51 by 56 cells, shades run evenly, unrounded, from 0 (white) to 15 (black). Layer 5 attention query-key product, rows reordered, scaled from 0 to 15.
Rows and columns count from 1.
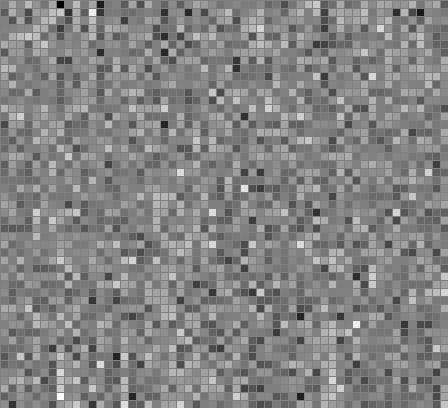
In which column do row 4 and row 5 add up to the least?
33
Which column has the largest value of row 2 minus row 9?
53
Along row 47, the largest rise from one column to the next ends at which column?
40
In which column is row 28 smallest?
7
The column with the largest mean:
55
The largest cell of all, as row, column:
1, 8
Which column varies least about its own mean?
48
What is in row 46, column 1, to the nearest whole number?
9
